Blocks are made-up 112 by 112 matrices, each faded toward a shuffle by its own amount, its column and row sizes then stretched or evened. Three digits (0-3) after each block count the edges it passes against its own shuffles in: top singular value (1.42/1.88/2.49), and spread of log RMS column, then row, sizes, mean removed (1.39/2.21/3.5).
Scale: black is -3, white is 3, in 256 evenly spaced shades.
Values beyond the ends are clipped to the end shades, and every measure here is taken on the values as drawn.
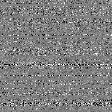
1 1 3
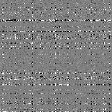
3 2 3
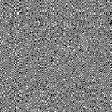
3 2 0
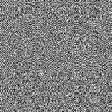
3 1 0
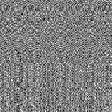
3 0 0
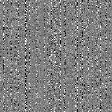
2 3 0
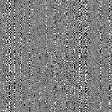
3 3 1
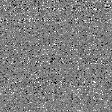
0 1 2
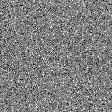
1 0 0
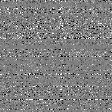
0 1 3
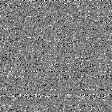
0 0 3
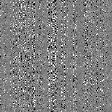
2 3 1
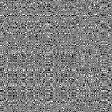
3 1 2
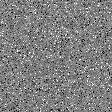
0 0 0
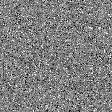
1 0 0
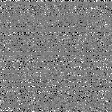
1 1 3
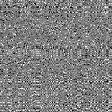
3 0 2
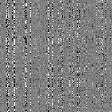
3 3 1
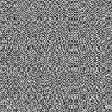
3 2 0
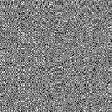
3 1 1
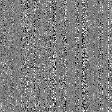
0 3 0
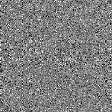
2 2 1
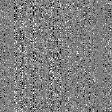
0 3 0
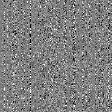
1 3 0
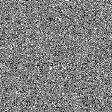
1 0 1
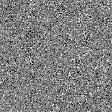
1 1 0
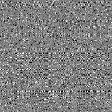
3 0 2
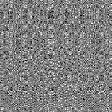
3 1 1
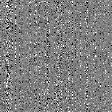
1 3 1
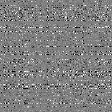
2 2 3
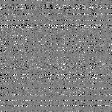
1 2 3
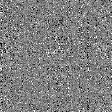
1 2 1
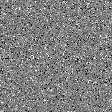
0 0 1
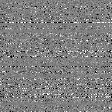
1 1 3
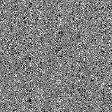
0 2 1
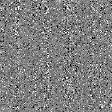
1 2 1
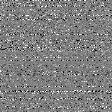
0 0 3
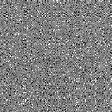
3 1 1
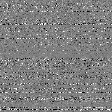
1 0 3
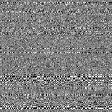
3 0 3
